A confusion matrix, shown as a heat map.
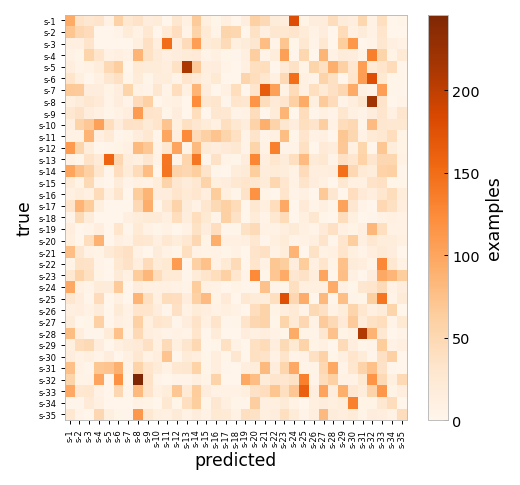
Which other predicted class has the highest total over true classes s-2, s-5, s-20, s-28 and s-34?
s-31
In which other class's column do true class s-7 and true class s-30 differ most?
s-21
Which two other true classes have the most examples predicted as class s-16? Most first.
s-20, s-11
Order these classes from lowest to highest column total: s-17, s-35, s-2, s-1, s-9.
s-35, s-17, s-2, s-9, s-1
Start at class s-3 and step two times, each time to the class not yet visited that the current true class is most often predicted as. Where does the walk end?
s-13
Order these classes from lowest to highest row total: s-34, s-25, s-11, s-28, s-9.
s-34, s-9, s-28, s-11, s-25
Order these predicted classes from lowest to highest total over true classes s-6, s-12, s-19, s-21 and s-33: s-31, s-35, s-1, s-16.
s-35, s-16, s-31, s-1
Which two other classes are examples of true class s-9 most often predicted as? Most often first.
s-8, s-23
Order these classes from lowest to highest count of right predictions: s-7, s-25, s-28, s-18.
s-18, s-7, s-28, s-25
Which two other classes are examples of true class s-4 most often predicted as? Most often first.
s-32, s-23
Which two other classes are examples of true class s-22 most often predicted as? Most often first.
s-33, s-12
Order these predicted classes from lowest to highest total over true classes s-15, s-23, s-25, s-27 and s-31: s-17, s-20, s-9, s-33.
s-17, s-9, s-20, s-33
